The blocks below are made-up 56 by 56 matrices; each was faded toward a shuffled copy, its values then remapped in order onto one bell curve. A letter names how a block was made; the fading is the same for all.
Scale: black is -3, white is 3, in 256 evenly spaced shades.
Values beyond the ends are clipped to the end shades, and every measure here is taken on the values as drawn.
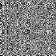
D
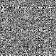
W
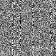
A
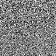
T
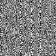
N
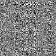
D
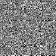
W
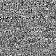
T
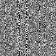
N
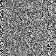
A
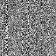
N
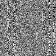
A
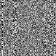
D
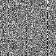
N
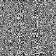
W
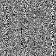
A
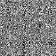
W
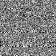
T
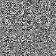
W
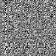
D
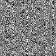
N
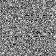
T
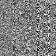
N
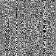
D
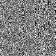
A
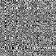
D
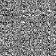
D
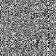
D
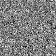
T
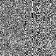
N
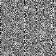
N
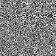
W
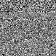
T
